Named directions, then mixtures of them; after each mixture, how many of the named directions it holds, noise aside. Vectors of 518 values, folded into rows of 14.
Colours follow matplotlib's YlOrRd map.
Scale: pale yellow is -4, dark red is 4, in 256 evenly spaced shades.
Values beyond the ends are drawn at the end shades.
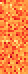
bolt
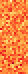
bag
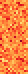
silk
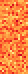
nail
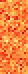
three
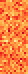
three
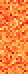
four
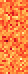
four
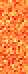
two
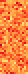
four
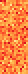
two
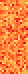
two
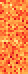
one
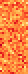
three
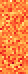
one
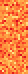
one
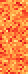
four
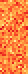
three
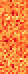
four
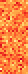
four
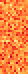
one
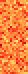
three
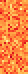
two
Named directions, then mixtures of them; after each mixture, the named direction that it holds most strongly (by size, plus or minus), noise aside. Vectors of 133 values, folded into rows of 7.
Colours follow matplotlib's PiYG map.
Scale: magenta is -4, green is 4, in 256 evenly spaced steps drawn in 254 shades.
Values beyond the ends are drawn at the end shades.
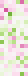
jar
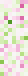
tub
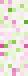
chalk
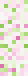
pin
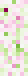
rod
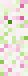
tub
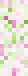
chalk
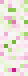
chalk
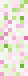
tub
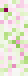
rod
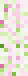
rod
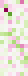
jar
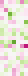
jar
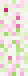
rod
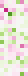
jar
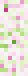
pin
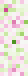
rod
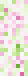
rod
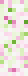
chalk
